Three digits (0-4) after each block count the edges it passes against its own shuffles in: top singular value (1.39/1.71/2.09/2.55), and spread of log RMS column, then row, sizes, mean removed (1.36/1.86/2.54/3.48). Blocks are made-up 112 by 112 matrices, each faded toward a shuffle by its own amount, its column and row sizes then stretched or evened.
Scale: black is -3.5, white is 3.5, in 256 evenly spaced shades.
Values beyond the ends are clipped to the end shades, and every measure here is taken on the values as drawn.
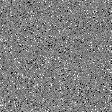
1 1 1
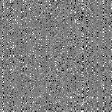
3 4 2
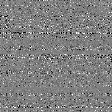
3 1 4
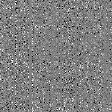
0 4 2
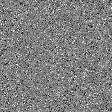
0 1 0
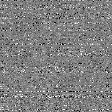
2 1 4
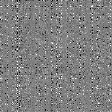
2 4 2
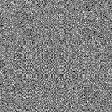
4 1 0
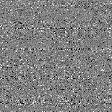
3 1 3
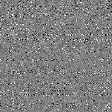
2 1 3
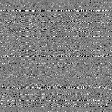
4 0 4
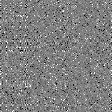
3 2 0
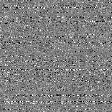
2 0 4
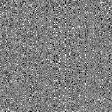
3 3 1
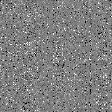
2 3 1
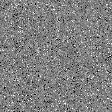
0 2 0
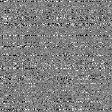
3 1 4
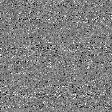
0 0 3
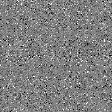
2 2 2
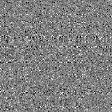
3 1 3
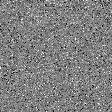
1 0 0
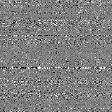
3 2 4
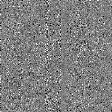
2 3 1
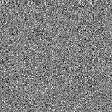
3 1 1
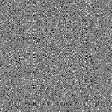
4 2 1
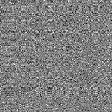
4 0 2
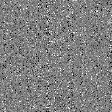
0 3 0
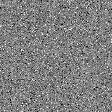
0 1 0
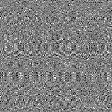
4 0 2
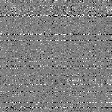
4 2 4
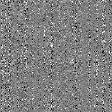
1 4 2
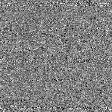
0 0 3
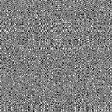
4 2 2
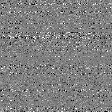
1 1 4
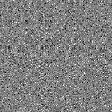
3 1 0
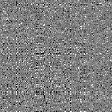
4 3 2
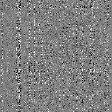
2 4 2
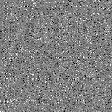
3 0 1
